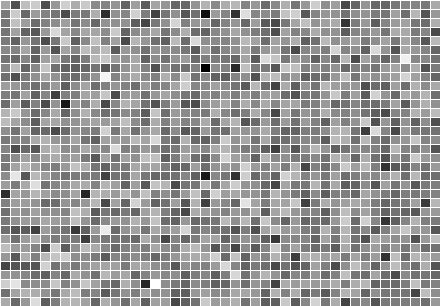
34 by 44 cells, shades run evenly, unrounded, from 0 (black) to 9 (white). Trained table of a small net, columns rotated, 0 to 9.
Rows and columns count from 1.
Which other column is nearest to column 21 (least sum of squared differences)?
24
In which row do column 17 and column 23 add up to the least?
27
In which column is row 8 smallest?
21
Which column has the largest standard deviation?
11
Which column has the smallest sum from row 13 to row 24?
39
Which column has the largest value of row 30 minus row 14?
40
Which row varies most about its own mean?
2
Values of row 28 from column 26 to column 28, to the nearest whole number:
3 5 7
